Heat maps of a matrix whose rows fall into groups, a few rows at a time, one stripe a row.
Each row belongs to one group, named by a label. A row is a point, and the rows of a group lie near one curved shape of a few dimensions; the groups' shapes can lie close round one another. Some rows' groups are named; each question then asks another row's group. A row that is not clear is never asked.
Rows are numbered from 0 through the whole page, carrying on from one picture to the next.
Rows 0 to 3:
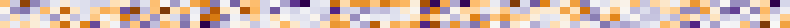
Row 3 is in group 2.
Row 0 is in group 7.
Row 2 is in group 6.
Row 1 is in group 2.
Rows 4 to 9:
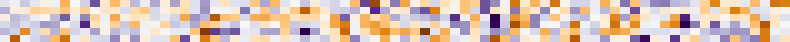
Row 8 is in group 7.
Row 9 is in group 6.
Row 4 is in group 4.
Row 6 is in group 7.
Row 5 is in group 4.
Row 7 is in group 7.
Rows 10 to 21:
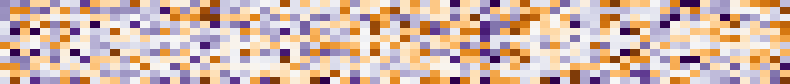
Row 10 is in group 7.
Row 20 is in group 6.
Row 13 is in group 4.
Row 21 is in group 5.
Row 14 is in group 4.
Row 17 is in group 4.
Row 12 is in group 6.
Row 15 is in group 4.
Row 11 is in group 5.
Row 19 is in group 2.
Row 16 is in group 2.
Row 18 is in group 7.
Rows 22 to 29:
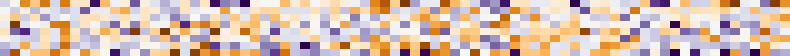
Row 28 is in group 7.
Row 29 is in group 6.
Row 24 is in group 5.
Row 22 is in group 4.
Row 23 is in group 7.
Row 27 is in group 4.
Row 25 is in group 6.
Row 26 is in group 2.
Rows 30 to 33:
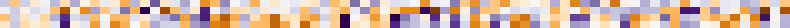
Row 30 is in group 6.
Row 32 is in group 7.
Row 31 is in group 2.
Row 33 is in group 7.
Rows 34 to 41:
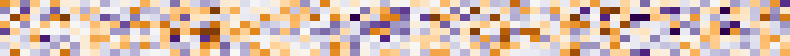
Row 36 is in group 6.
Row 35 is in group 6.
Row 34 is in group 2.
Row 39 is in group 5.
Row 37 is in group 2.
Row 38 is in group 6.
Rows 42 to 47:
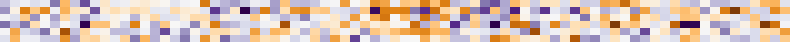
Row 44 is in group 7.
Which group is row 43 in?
4
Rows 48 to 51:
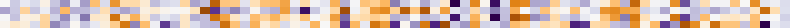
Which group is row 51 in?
7
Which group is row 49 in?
7
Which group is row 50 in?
7
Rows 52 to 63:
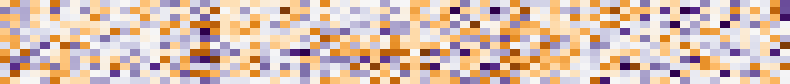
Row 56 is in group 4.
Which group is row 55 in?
6
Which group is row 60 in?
4
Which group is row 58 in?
5
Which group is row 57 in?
2
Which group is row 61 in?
4
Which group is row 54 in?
2
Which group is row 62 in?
6
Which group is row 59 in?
7
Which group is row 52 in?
2
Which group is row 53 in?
7
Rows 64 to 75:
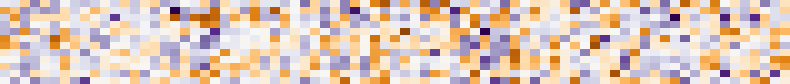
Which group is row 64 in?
7
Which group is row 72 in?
4
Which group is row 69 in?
2
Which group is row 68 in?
4
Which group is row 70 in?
2
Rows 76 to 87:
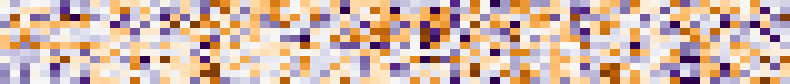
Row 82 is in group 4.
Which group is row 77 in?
7
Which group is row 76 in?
7
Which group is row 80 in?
7
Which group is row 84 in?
2
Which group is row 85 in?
6
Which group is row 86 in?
6
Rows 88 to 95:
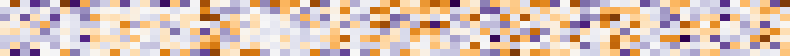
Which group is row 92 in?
5
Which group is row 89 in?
7
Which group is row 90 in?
6
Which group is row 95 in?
4
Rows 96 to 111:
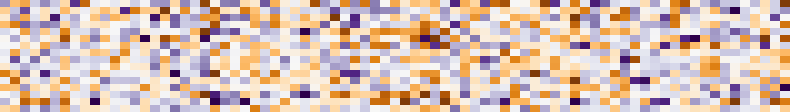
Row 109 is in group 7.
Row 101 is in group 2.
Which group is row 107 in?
6
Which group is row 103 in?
5
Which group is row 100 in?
7
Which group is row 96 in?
5
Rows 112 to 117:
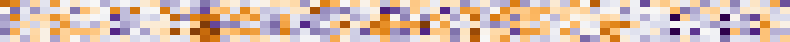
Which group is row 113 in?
4
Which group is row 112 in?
2
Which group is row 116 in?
6
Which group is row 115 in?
7
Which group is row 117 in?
6
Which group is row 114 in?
6
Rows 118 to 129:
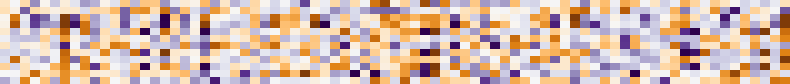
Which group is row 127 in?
2
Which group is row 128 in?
4
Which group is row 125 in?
2
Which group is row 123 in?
4
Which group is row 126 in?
5
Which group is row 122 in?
2
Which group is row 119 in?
2
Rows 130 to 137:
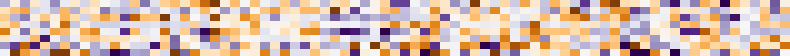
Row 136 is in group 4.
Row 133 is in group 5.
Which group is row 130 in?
6
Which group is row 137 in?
6
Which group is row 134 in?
4
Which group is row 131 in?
6
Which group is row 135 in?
5
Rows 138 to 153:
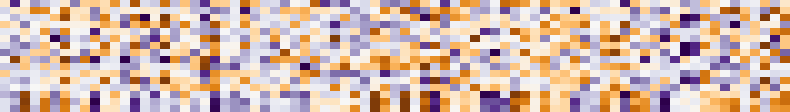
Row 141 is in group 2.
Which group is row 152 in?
4
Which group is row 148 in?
4
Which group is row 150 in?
6
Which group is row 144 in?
2
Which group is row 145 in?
7
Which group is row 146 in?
5
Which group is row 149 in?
2
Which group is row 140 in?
2
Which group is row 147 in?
7
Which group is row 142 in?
4
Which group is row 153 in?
4
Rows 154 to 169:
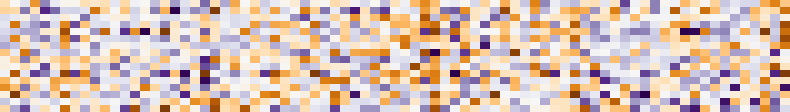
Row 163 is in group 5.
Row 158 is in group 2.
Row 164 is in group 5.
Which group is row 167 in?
6
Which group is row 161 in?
7
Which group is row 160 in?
4
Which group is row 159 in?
5
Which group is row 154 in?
5
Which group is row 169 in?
2
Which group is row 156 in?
7
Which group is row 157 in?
5
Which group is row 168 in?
6
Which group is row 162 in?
4
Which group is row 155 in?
5
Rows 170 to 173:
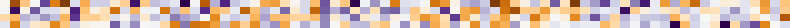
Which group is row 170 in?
6
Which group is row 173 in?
6
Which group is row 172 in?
5
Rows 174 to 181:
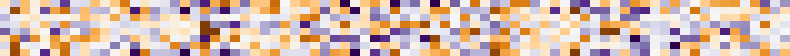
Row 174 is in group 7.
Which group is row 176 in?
4
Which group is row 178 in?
6
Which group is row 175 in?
6
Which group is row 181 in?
6
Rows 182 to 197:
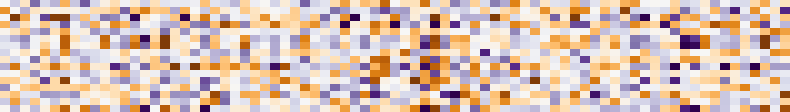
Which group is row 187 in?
2
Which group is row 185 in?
7
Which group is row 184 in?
6
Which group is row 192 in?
7
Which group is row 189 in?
4
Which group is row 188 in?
2
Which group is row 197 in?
2
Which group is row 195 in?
5
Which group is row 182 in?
7
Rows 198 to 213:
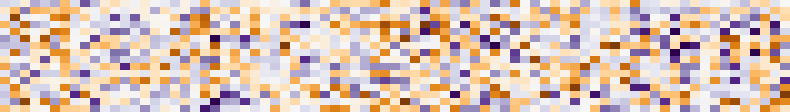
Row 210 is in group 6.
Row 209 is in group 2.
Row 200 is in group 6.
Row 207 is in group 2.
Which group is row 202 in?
6
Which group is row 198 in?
7
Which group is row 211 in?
5
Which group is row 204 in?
7
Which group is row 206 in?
5
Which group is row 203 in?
4
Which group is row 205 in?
6
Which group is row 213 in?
2
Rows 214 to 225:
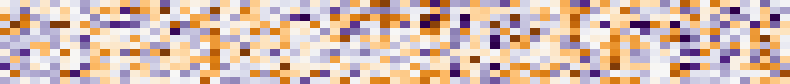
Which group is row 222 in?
6
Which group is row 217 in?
6
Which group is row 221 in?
2
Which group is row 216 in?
7
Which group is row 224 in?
5
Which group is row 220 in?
7
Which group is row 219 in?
7
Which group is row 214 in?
7
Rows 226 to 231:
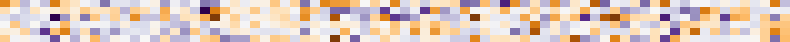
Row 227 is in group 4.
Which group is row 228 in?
6
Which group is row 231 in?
6
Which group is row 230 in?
5
